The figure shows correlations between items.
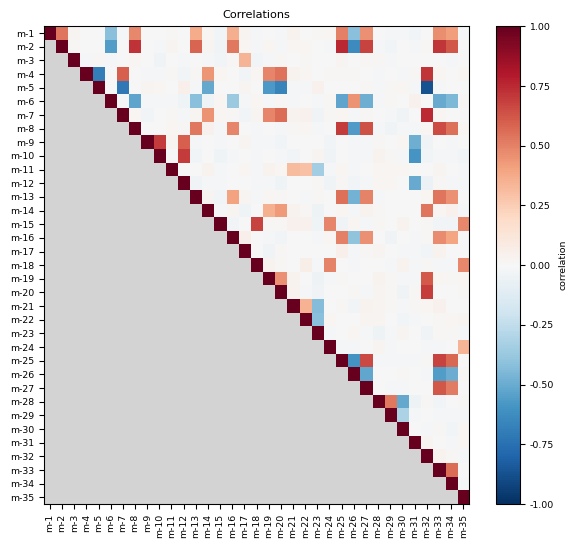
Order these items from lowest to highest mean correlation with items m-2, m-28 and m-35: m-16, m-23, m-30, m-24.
m-30, m-23, m-24, m-16
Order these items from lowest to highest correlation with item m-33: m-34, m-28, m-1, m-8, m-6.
m-6, m-28, m-1, m-34, m-8
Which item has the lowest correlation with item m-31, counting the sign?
m-10
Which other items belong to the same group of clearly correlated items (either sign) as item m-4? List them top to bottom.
m-5, m-7, m-14, m-19, m-20, m-32
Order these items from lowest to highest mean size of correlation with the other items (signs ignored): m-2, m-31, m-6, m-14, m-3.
m-3, m-31, m-14, m-6, m-2
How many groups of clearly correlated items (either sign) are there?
7
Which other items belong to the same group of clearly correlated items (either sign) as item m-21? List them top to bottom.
m-11, m-22, m-23
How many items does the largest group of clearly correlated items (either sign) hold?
11
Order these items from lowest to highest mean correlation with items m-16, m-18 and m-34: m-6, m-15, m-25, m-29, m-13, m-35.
m-6, m-29, m-35, m-15, m-13, m-25
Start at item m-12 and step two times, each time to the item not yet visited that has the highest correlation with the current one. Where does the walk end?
m-9
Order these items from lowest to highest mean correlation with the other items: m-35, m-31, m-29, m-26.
m-26, m-31, m-29, m-35
